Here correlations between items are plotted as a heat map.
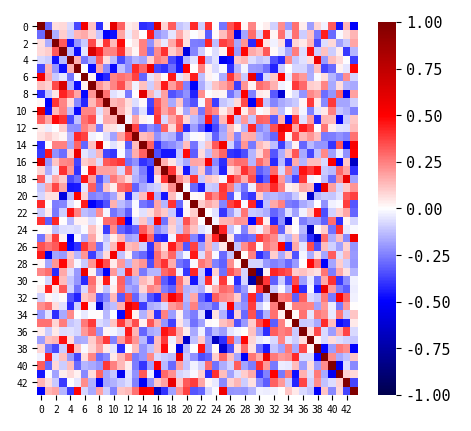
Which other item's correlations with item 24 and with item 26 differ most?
37
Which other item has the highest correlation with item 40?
16
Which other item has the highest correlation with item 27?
10
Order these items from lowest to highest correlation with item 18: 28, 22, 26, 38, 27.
22, 38, 28, 27, 26
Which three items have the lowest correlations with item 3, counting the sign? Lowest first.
20, 5, 42
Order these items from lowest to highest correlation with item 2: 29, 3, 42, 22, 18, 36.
29, 22, 42, 36, 18, 3
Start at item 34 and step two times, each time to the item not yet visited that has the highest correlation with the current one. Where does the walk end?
33
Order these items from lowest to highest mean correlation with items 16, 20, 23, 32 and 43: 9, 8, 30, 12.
12, 8, 9, 30
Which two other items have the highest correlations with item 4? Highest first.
38, 22
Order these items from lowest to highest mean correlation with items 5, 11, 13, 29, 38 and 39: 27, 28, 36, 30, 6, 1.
30, 27, 28, 36, 1, 6
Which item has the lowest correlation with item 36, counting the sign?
31
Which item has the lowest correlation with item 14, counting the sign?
42
